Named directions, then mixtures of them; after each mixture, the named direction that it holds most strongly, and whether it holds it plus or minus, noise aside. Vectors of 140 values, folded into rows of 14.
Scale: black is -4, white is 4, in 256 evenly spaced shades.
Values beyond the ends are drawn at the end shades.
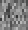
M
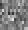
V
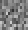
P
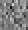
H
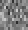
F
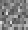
P, plus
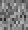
M, plus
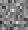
P, minus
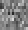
V, plus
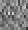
H, plus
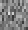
V, minus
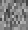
M, plus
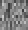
M, plus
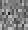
P, plus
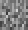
P, minus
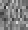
F, minus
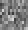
V, plus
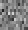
V, minus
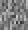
M, minus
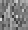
M, minus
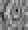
F, minus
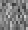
M, minus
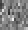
V, plus
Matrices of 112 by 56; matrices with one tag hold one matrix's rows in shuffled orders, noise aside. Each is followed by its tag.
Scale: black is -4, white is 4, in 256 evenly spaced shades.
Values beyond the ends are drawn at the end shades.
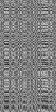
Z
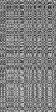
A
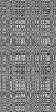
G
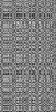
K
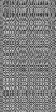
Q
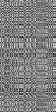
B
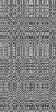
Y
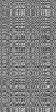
G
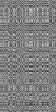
Y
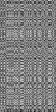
A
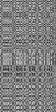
K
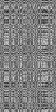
Z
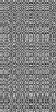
Y
